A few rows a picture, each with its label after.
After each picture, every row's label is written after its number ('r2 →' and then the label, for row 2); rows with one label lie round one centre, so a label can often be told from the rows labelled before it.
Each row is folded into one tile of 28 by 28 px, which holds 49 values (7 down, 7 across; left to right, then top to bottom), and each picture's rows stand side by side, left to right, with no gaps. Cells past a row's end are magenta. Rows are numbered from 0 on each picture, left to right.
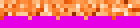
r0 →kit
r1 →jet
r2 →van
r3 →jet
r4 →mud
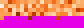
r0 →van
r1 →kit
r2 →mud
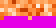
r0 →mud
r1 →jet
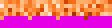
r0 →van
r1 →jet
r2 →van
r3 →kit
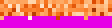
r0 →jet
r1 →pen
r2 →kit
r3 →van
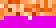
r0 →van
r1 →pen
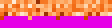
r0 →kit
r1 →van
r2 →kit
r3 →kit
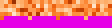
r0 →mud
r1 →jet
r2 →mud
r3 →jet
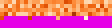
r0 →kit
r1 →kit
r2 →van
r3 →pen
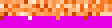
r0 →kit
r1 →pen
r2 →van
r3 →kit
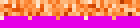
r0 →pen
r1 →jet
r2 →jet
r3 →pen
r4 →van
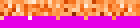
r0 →jet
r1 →pen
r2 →van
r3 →van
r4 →jet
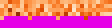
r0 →van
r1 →jet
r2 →jet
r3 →kit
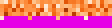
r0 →pen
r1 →jet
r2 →van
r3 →pen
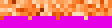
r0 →mud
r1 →jet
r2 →kit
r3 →pen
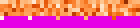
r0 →pen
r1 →pen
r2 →van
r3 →jet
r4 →mud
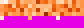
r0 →pen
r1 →van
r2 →pen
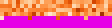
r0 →pen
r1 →kit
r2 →mud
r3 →van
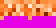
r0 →jet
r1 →van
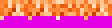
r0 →jet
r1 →jet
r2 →pen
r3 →jet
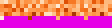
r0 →pen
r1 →kit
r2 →van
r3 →van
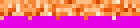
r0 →jet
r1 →jet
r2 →mud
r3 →mud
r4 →pen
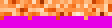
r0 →mud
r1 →mud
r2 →kit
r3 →van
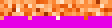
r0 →jet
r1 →van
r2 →pen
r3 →mud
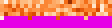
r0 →pen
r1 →kit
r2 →mud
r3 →jet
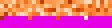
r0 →kit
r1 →mud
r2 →mud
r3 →pen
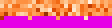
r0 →kit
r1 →van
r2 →jet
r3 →pen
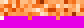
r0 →pen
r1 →mud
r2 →van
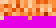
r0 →pen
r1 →van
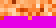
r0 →mud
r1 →jet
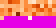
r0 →van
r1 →pen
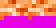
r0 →mud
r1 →mud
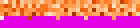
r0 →pen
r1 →kit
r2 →van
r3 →van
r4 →van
